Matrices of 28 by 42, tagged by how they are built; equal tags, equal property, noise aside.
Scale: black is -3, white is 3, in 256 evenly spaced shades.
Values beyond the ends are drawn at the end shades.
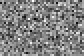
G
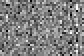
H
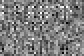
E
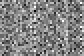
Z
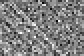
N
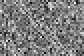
N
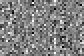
H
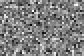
G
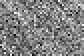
N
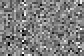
H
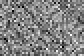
N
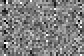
H
